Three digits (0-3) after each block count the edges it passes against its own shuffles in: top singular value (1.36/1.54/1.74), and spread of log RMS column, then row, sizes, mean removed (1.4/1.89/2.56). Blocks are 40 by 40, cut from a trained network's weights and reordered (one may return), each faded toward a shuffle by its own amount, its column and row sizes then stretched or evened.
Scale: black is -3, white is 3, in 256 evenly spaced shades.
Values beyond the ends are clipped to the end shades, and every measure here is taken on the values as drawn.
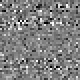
0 1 3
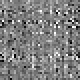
1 2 2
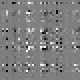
2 3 3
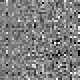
0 3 1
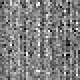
3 1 1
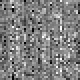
1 2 0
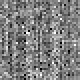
2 1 0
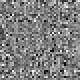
2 1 2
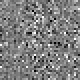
0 2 1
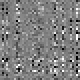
3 3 2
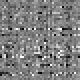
1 0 3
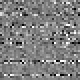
2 1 3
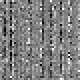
3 3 0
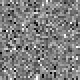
0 2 1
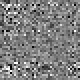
1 2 2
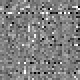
0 1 2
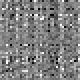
3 1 3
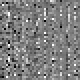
0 3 0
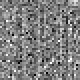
1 0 0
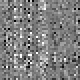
2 3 1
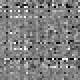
1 1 3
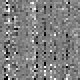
0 3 1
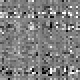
1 2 3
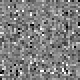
0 1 2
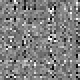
2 3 1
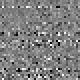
0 1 3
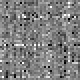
1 1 2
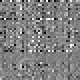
1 1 3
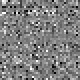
0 1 2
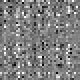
1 2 2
